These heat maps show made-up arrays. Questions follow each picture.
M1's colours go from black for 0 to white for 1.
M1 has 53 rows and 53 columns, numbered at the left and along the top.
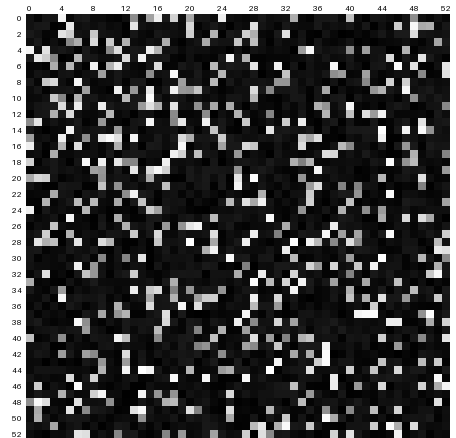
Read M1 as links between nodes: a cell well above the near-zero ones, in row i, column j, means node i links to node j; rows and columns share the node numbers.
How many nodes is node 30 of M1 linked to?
9
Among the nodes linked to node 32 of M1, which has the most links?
node 40
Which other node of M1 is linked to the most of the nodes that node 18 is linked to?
node 15
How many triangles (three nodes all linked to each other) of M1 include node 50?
0
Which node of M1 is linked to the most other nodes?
node 28
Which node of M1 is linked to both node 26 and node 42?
node 12
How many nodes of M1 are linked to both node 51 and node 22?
4
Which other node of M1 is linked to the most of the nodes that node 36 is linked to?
node 9
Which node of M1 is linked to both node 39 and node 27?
node 16
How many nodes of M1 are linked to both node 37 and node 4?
2
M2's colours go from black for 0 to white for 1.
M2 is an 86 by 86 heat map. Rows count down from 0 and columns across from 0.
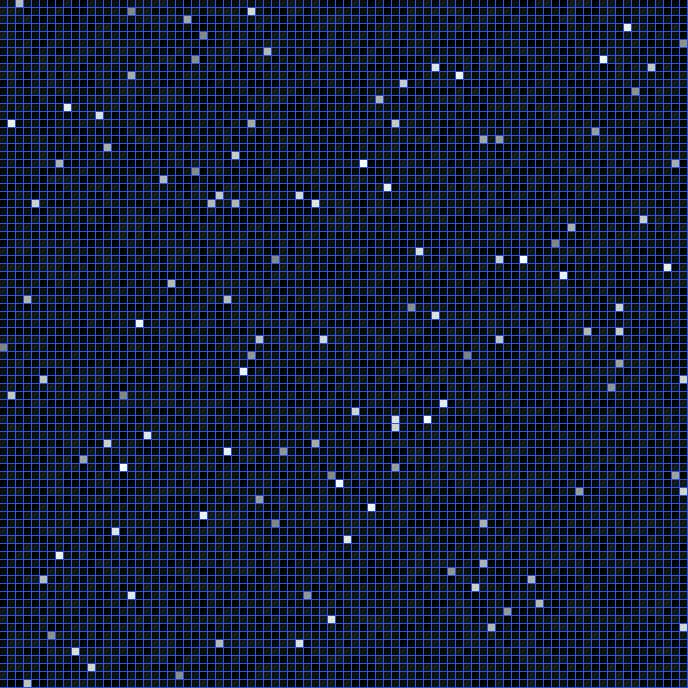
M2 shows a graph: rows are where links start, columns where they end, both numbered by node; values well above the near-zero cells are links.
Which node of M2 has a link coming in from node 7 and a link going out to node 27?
node 24
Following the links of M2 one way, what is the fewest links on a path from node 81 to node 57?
2
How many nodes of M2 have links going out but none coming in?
2
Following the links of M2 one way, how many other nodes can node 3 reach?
9
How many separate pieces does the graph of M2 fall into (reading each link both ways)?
6
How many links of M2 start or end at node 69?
2
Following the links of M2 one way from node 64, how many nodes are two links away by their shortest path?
4
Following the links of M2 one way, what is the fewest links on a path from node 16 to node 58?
5
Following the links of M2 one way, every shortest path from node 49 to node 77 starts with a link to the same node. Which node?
node 1
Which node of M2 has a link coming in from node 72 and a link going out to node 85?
node 5
